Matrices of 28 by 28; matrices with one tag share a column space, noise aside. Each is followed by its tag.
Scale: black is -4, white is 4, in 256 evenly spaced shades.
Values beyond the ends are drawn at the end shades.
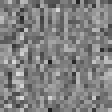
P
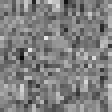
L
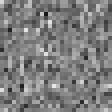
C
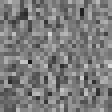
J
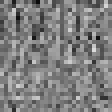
P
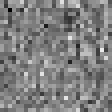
P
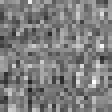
J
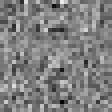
C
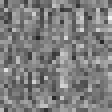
P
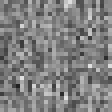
L
